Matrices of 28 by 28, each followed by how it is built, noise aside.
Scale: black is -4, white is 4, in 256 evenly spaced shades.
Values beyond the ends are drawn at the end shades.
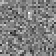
noise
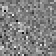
lower triangular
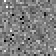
sparse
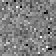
sparse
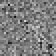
banded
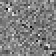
banded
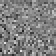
lower triangular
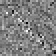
banded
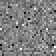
sparse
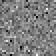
sparse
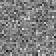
noise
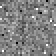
sparse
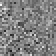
lower triangular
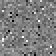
sparse
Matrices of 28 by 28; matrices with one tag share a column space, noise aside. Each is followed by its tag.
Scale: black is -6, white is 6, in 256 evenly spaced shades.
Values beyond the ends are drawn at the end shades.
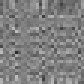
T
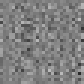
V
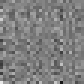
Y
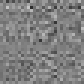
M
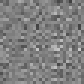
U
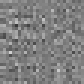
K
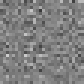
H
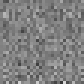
Y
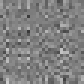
T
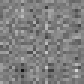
K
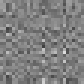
T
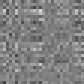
H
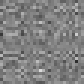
M
